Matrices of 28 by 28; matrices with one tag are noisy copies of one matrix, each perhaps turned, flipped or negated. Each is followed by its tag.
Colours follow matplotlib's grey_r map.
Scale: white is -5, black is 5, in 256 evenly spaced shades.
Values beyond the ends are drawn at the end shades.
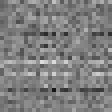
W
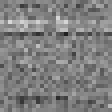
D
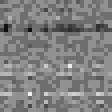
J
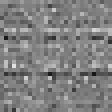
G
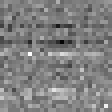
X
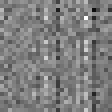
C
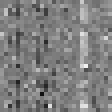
J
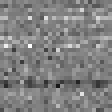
J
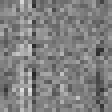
D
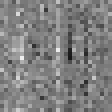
X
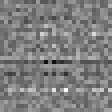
W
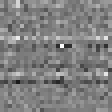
G
